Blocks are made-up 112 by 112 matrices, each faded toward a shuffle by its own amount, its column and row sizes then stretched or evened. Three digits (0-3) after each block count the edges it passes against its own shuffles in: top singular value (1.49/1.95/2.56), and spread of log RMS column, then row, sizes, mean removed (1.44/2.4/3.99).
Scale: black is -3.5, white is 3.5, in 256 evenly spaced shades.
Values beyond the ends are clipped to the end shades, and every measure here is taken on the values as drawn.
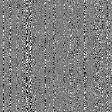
2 3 0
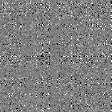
1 2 2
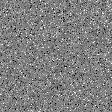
0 0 0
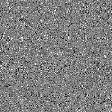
2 1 1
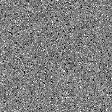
1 1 0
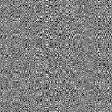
3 2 2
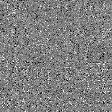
1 1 1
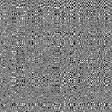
3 2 2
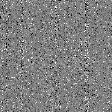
0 2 0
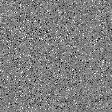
0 1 1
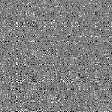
3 1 2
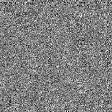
1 1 1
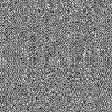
3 0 0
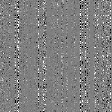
2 3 1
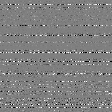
2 0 3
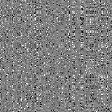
3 2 0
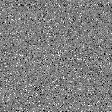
1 0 1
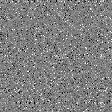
2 0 1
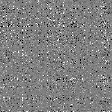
0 2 2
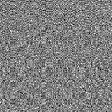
3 0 1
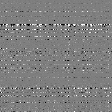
3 1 3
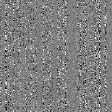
1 3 0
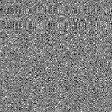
3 1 1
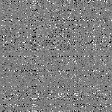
2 1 2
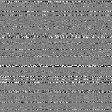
3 0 3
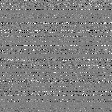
0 0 3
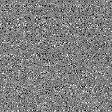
1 0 2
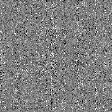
1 2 1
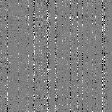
2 3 1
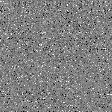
0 0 1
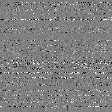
1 1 3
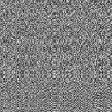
3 2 0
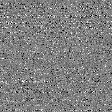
1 0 2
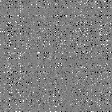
0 2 2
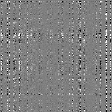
3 3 2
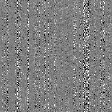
2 3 0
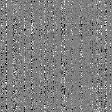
0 3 1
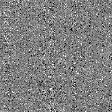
1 2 0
